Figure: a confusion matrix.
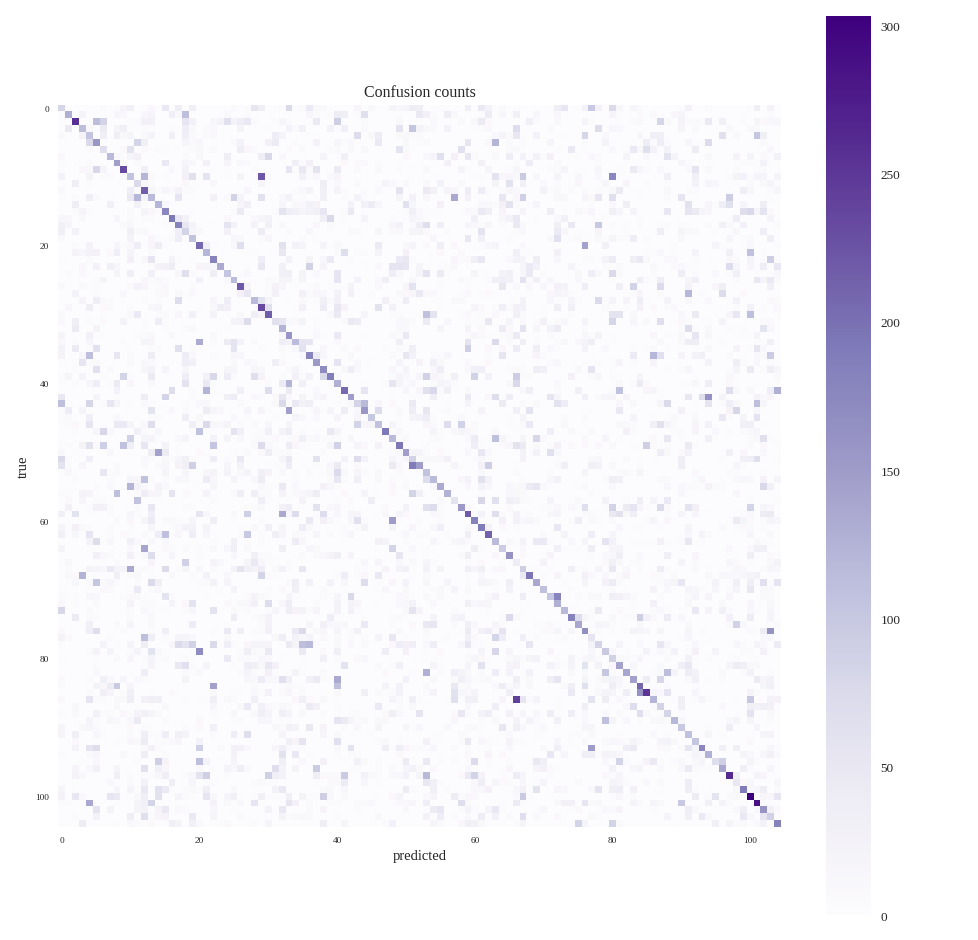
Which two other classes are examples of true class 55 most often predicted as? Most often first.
10, 102
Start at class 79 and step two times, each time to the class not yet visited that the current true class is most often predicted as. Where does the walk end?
76
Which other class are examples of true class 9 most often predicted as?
5
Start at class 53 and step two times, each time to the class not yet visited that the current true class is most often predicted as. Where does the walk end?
33
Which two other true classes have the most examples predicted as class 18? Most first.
1, 66
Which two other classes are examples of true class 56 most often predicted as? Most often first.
8, 51
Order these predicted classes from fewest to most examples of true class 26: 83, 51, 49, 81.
49, 81, 51, 83
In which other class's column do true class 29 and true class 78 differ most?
36
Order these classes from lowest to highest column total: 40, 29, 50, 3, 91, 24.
3, 24, 50, 91, 29, 40
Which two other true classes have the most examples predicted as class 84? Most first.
85, 74
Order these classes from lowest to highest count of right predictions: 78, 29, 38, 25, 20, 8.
78, 25, 8, 38, 20, 29
